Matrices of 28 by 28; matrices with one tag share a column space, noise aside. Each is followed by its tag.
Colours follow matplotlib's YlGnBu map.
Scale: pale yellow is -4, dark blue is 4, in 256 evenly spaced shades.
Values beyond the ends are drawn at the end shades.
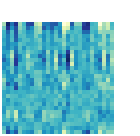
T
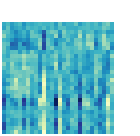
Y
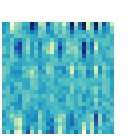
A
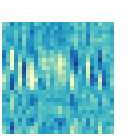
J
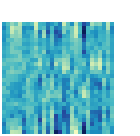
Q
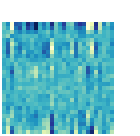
A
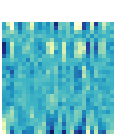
A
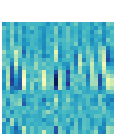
J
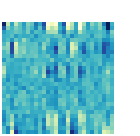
A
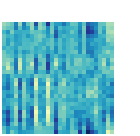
Q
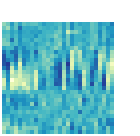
J
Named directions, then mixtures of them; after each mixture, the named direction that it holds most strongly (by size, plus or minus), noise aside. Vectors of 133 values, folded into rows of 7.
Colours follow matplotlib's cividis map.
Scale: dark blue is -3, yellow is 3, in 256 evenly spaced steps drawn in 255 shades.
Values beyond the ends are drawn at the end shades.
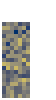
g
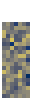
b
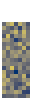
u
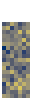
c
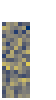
g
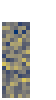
g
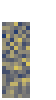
g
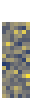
g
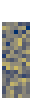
g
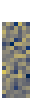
b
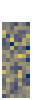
b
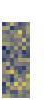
c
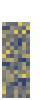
g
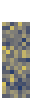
c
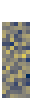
b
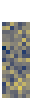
c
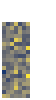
b
